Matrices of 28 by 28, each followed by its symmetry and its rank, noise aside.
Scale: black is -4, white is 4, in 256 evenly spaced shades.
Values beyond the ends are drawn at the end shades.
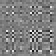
symmetric, rank one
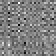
no symmetry, rank three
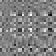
no symmetry, rank two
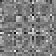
symmetric, rank two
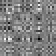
symmetric, rank two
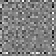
antisymmetric, rank two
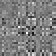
no symmetry, rank two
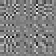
antisymmetric, rank two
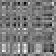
no symmetry, rank two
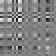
symmetric, rank one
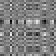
no symmetry, rank one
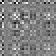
symmetric, rank two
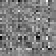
no symmetry, rank three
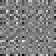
no symmetry, rank two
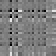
symmetric, rank one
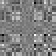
symmetric, rank two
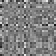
antisymmetric, rank two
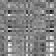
no symmetry, rank one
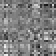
antisymmetric, rank two
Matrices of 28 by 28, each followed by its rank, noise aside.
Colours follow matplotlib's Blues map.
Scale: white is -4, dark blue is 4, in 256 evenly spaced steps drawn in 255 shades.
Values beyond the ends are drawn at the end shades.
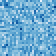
seven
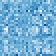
four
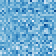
six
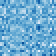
four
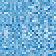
six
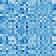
four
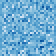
six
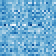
four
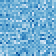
six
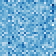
seven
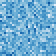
seven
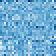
four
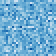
seven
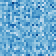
six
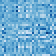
three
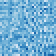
five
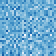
four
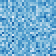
five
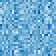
five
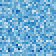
seven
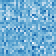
six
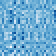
three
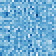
six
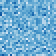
five
